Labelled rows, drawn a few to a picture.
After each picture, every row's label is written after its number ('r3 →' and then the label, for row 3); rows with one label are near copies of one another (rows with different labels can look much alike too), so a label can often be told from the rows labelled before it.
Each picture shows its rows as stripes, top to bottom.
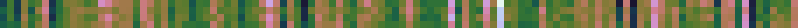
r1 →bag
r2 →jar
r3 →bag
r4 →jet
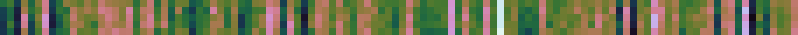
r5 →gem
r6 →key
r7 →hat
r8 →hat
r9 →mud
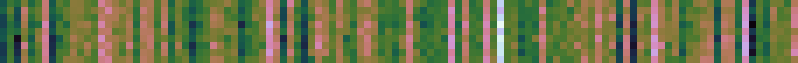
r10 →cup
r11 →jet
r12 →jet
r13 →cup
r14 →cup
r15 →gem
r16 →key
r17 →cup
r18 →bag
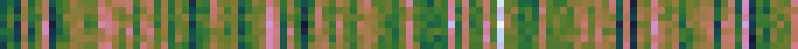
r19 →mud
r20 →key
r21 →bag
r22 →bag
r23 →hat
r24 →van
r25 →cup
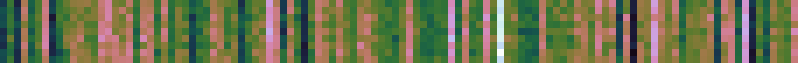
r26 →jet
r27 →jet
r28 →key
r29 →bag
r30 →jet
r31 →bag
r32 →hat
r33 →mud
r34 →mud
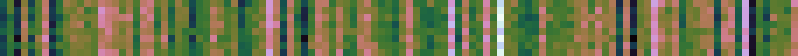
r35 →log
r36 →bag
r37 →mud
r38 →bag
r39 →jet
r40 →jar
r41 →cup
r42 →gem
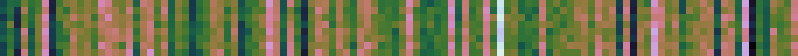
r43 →cup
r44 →key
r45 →van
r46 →log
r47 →hat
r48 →hat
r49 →cup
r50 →hat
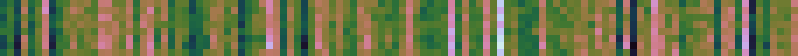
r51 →cup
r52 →hat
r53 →jet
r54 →log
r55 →gem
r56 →key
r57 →key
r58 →log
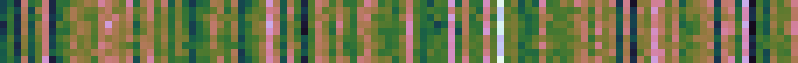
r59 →key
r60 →hat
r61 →mud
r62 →van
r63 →van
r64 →log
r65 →gem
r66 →log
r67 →hat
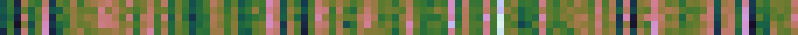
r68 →key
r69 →gem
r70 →key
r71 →gem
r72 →hat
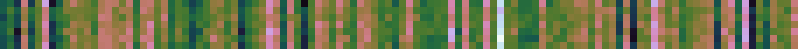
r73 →hat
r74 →jet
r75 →cup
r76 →hat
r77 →log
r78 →mud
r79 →hat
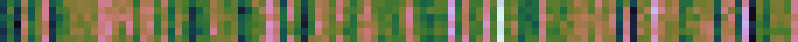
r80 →jet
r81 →log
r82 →mud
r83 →key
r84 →key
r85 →cup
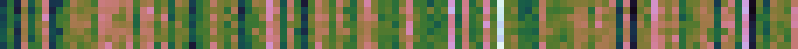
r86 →mud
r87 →log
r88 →cup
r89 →van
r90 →mud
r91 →log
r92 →key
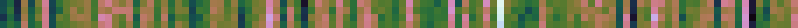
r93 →van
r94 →mud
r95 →cup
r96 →cup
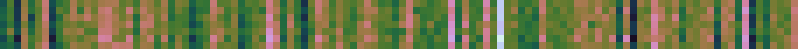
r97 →jar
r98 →key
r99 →jar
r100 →log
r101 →bag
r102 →key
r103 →mud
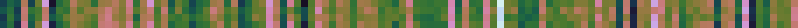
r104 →hat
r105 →key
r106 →jet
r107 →hat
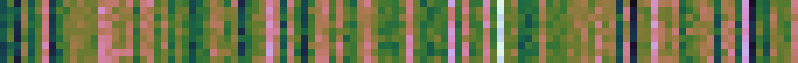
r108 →log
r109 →cup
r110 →mud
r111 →jet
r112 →log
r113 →gem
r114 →cup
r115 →mud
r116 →gem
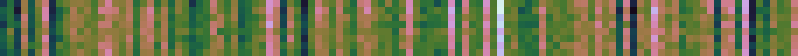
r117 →van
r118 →gem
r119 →hat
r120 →jet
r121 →jar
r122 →hat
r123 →key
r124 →van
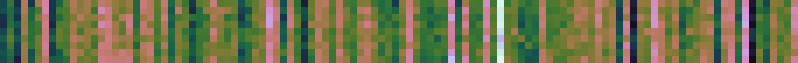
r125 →jar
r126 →cup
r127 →jet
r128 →cup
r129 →key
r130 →van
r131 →cup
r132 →mud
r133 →mud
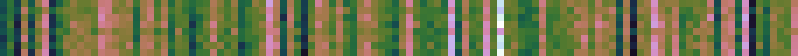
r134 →gem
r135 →jet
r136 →gem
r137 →jar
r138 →van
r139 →jar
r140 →log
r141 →jar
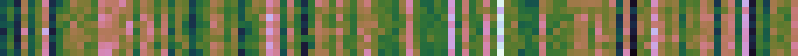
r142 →mud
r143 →mud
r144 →bag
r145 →key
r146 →hat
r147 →log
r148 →bag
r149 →cup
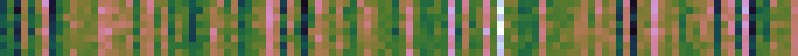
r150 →hat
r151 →gem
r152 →bag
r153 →mud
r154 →jar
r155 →key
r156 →jet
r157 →gem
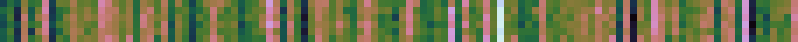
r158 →cup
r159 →gem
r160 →jar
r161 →cup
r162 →jar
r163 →key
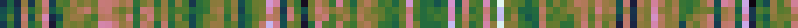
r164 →van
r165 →jet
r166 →hat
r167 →bag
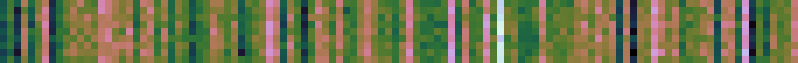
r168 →bag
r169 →gem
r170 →jar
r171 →van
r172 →key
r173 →jet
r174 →mud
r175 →log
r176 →gem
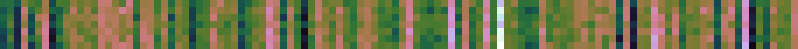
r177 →key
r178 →mud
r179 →jar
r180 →log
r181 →jar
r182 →bag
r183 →mud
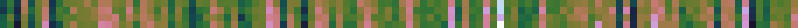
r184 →jar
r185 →key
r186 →log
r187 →gem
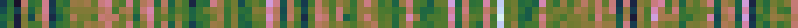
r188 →key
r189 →jet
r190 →gem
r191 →key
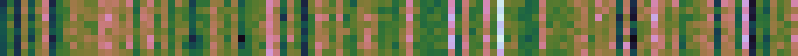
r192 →van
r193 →jar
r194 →gem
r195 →bag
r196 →mud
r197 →log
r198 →key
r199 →van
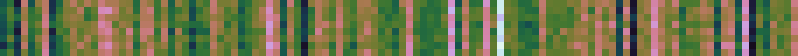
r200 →jar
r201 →bag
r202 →bag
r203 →jet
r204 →key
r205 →jar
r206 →van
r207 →gem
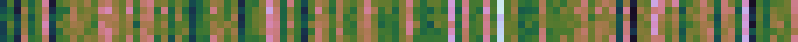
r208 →log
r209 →key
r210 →log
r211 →cup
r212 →bag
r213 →key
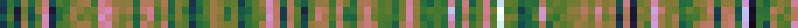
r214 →cup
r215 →gem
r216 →gem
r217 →cup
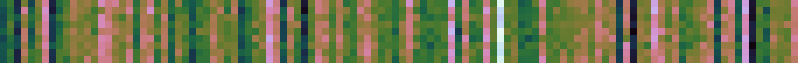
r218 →gem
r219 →hat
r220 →cup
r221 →gem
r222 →jar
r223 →jet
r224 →cup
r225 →key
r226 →key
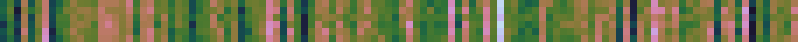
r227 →mud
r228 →log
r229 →jar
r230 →van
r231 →hat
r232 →hat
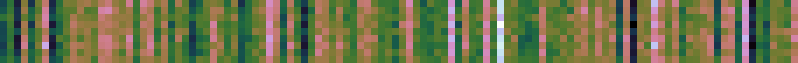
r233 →log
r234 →bag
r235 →gem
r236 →jar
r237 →mud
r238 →key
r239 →hat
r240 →key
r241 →jar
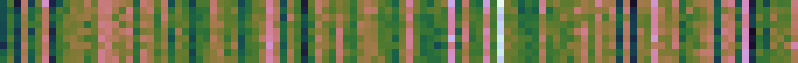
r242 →jar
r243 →key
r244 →jet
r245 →bag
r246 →van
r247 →bag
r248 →van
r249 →bag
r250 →bag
